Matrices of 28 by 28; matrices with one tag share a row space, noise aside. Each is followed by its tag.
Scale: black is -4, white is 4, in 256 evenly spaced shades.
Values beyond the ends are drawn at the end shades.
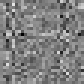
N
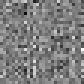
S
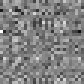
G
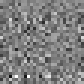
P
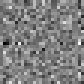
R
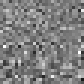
R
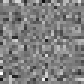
G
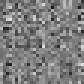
R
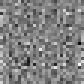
P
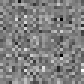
S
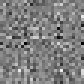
S
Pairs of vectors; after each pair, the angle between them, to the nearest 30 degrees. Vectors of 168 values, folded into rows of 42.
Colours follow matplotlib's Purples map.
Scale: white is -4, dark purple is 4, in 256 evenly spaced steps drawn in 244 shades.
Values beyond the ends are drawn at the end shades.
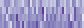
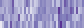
90 degrees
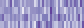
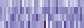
120 degrees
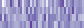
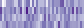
30 degrees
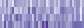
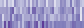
30 degrees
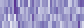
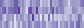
60 degrees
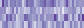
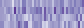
120 degrees
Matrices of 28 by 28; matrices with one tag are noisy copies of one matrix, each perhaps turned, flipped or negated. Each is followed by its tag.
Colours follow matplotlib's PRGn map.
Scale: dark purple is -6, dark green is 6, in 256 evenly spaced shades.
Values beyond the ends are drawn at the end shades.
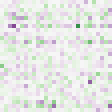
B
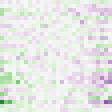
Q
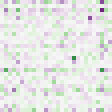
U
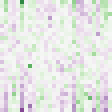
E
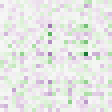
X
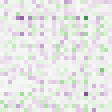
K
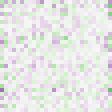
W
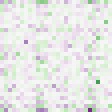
W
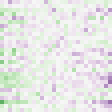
Q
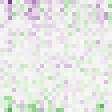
Q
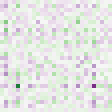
K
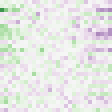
Q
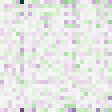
W
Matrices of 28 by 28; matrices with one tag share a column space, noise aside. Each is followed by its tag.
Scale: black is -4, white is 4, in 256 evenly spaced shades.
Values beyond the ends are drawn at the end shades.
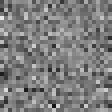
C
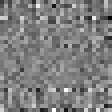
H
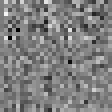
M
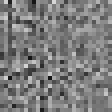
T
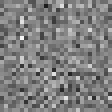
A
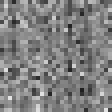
T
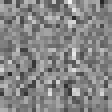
T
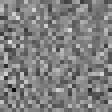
C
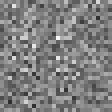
A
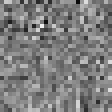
M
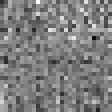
M
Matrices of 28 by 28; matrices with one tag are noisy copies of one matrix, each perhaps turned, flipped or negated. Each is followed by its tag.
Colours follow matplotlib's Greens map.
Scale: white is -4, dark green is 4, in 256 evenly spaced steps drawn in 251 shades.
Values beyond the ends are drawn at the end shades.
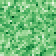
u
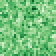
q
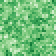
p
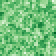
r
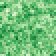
p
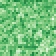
q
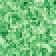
r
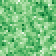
p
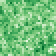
p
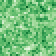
u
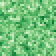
u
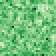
q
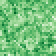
p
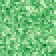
u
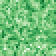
u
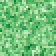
u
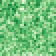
q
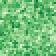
p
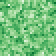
r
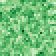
r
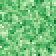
r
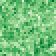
p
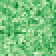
q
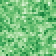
p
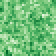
p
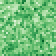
q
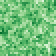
r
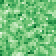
r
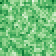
r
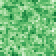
r
